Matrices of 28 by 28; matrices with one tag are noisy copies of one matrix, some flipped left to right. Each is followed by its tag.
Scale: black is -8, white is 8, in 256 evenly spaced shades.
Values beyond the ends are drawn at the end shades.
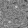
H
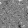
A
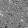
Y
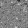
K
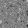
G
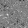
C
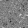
C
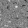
H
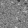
K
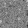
G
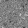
C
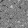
H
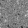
Y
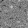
H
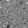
A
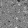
K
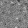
K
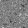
C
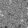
Y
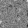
G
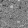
H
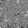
Y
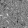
C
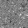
C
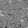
Y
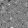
K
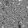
A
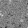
Y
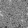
Y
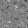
H
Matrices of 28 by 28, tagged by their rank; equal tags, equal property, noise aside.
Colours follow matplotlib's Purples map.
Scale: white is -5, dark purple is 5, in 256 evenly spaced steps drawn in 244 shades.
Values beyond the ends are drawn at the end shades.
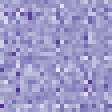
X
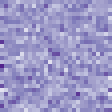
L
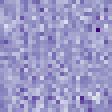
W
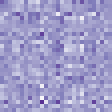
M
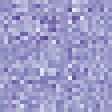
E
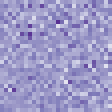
L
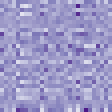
M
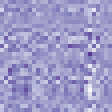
M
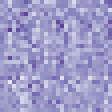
E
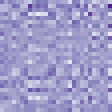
M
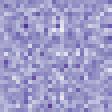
W
